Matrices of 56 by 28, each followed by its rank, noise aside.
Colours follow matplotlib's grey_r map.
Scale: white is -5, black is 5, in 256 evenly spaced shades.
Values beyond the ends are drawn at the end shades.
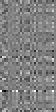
two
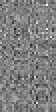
six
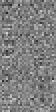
five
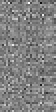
four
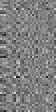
three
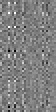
two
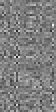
four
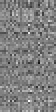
four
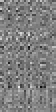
four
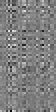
two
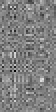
three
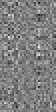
four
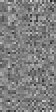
five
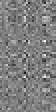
two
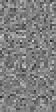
six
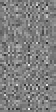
three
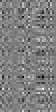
three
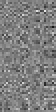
four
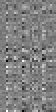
two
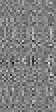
four
